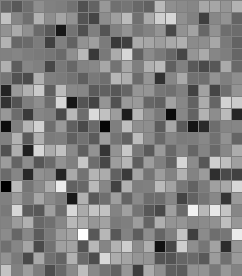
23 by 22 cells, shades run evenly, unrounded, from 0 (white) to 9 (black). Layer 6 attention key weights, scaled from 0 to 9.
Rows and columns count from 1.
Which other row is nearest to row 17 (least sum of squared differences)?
12
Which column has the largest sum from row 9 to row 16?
1
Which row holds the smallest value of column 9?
10
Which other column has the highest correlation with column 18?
20
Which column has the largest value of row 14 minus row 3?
2
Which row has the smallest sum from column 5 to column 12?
18
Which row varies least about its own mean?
19
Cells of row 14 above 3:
17
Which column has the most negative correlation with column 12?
13
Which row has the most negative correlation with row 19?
7
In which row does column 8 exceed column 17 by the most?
21
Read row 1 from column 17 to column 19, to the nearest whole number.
4 4 3
